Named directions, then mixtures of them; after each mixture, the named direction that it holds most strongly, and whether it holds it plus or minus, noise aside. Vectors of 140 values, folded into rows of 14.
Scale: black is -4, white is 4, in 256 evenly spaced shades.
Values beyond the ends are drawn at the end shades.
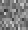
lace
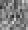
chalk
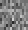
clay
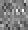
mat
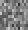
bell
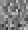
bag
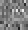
mat, plus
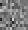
clay, plus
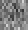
mat, minus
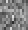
clay, plus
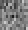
chalk, plus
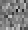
bag, minus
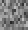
lace, minus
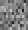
mat, minus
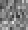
chalk, plus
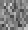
bag, plus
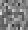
bell, plus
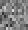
clay, plus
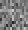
clay, plus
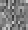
clay, minus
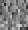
bag, minus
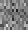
clay, minus
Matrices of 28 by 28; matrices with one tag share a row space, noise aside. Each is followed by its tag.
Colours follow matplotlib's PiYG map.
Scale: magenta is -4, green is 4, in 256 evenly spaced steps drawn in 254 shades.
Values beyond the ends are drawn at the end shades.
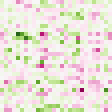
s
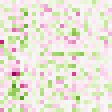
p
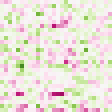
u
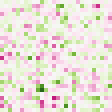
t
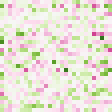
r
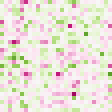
p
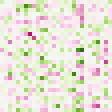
s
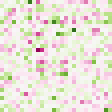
t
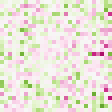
r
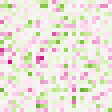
t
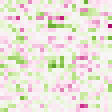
u
